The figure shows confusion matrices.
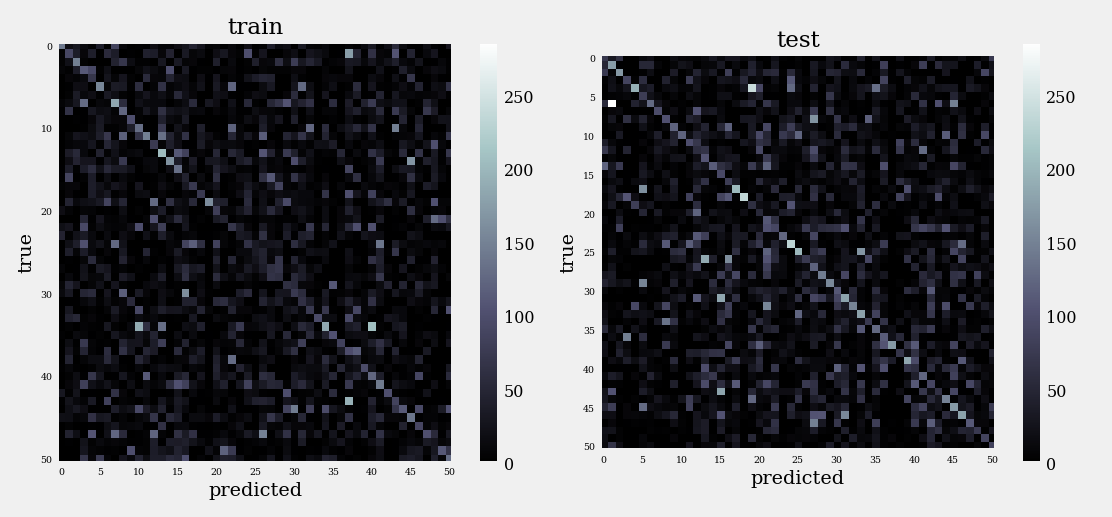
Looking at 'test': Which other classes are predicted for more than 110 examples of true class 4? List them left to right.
19, 24, 35
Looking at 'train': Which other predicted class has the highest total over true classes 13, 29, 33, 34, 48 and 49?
40
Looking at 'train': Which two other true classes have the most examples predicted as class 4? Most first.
47, 3
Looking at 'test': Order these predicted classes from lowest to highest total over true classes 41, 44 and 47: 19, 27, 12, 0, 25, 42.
0, 25, 12, 19, 42, 27
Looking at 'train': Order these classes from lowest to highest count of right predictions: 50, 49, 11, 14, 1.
1, 49, 50, 11, 14
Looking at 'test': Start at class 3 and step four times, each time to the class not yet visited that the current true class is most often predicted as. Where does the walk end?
15
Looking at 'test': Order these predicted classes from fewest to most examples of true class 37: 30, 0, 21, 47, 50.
50, 0, 47, 21, 30
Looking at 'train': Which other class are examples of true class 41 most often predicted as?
15
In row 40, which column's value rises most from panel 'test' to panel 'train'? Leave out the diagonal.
11
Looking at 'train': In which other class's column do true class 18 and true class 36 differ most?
37
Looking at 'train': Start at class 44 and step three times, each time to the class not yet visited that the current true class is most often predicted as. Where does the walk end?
27
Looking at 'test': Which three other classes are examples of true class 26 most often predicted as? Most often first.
13, 16, 21
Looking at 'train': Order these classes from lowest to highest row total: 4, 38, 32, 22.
4, 38, 32, 22
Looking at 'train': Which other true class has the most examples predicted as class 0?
23
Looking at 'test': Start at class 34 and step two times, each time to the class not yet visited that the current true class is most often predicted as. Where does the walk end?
27
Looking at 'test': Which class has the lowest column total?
37
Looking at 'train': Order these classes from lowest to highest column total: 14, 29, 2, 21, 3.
21, 2, 14, 29, 3
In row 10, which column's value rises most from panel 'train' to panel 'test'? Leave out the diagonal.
25
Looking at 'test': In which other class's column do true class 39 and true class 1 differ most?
46
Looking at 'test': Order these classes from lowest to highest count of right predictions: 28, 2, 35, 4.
35, 28, 2, 4
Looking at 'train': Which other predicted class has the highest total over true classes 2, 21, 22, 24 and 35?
3
